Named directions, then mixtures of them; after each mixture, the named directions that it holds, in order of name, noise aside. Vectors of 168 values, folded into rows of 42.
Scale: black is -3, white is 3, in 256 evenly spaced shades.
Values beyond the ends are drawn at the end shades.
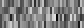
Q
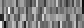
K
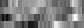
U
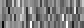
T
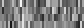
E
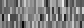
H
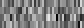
Q.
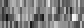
E, U.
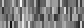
E.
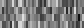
E, K, T.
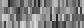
Q, U.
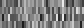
H.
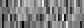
H, T, U.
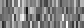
K, T.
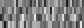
E, K, Q.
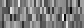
H, Q, T.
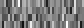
H, T.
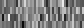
H.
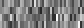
Q.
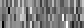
T.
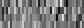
E, K, Q.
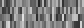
E, Q, T.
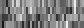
T, U.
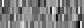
E, Q.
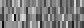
K, T.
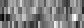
E, K, U.
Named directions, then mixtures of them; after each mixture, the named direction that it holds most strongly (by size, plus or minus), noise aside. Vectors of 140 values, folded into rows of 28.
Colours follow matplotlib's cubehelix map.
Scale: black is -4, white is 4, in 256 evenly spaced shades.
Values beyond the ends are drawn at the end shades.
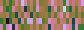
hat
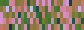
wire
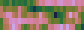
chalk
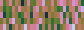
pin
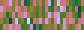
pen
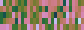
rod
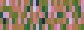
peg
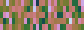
peg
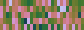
pen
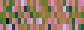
hat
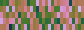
wire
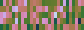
rod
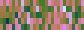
hat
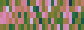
wire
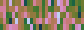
pen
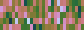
pen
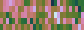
pen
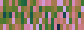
pin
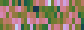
chalk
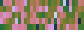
rod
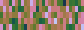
pin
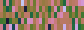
hat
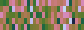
wire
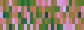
pin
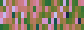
rod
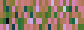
hat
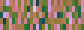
peg
